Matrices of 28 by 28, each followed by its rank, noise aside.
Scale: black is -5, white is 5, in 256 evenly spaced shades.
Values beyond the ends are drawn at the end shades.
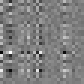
one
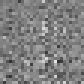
three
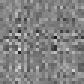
three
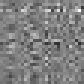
four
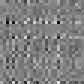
two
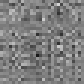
four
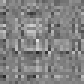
two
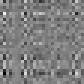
one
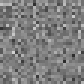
four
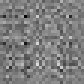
three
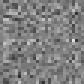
three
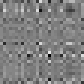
two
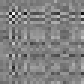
one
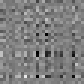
two
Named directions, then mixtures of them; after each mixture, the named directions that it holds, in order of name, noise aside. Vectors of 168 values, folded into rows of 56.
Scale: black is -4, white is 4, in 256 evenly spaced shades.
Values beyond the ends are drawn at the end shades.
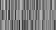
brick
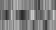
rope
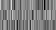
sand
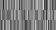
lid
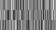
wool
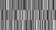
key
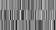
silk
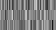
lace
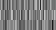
lace, wool.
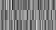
key, lace, sand.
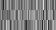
key, lid.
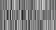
lid, sand, silk.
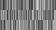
brick, lid, sand.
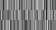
lid.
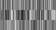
lace, rope, wool.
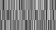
lid.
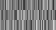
key.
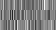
lid, sand, silk.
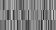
lid, wool.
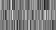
lace, sand.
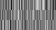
lid, sand, wool.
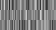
brick, lace.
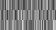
key.
